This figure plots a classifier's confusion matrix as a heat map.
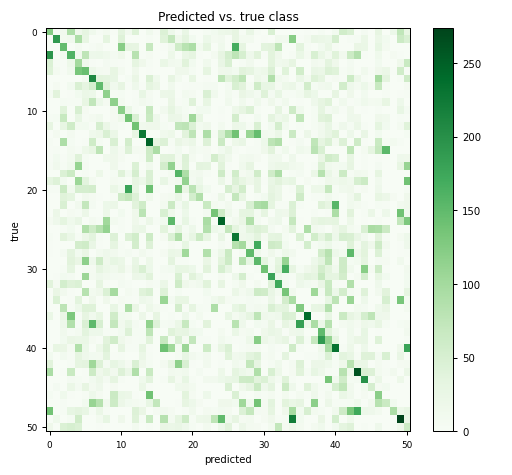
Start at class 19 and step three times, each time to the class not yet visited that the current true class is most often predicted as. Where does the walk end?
42
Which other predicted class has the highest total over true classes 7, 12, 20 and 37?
14
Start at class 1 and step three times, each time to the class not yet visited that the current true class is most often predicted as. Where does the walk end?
24
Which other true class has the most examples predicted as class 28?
13
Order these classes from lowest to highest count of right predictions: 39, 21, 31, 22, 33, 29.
22, 21, 39, 33, 29, 31
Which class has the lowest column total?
48
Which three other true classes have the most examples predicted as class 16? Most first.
40, 34, 49
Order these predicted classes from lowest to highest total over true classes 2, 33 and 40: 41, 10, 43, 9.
43, 41, 9, 10
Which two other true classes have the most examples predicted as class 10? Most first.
2, 21
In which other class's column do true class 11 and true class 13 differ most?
29
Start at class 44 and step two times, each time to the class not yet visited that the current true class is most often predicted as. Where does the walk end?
38
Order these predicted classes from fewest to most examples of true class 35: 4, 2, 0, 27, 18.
0, 4, 27, 18, 2
